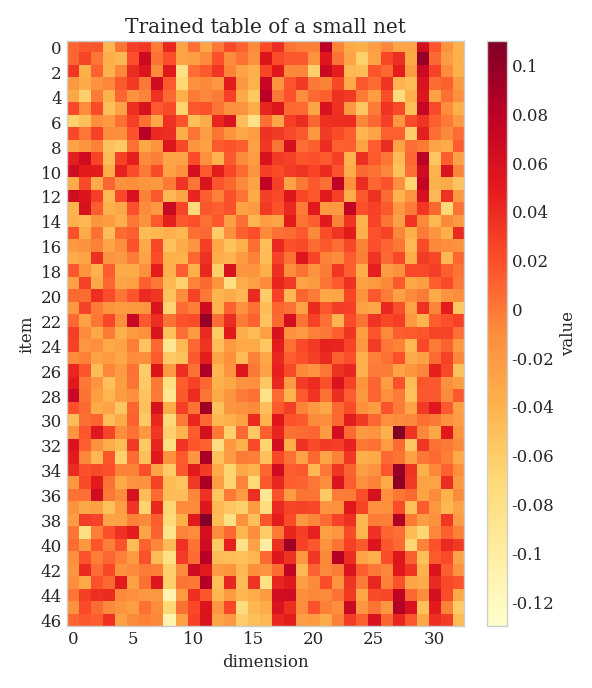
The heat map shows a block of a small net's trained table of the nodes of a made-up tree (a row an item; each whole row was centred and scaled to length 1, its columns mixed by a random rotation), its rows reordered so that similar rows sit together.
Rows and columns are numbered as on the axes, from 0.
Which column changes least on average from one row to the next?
26
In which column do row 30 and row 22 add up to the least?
16
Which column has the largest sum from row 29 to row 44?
11
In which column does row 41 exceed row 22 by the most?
22
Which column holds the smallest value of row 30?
8
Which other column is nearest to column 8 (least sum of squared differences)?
12
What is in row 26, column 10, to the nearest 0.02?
0
